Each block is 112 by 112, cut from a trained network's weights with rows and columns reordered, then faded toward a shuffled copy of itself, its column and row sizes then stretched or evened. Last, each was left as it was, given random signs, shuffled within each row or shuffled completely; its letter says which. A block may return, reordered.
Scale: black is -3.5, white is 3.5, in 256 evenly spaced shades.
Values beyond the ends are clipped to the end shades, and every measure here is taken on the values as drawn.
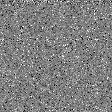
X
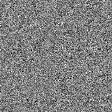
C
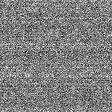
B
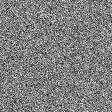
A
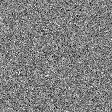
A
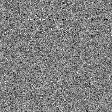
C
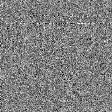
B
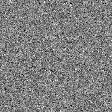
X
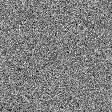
A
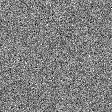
A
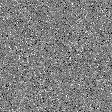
A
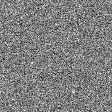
X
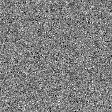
X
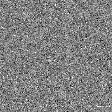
C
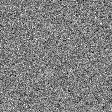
A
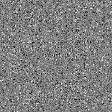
B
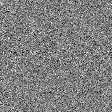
X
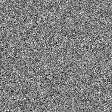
X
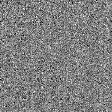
B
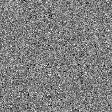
C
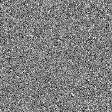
C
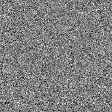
C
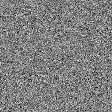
X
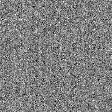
B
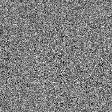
C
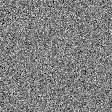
A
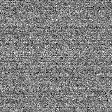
B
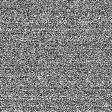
X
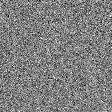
A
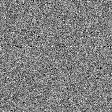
X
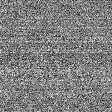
X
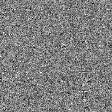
C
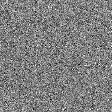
C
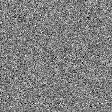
X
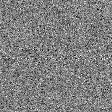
X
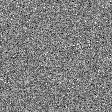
A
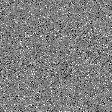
X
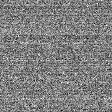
X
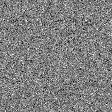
X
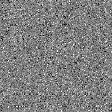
B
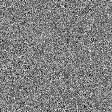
C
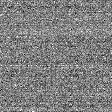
B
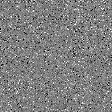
B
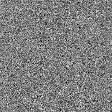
C
